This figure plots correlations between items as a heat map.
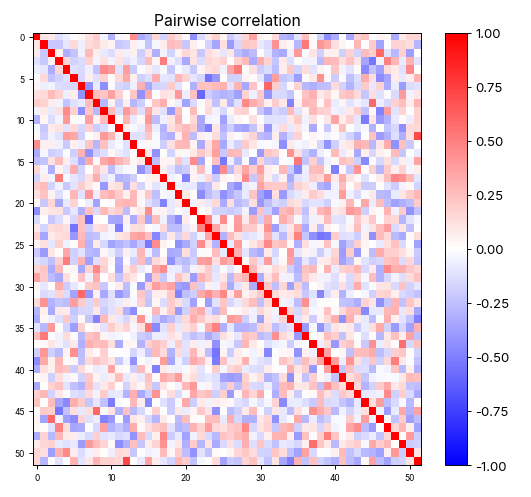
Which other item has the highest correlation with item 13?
0
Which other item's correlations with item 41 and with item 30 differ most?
19
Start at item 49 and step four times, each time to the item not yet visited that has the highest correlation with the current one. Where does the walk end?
28
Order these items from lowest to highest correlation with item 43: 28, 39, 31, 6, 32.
32, 6, 31, 39, 28
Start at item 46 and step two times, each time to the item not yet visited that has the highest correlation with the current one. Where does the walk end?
35
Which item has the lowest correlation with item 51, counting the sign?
34
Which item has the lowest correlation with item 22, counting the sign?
7
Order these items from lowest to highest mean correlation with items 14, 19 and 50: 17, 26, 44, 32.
44, 26, 17, 32
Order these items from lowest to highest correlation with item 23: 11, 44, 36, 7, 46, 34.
11, 36, 7, 44, 34, 46
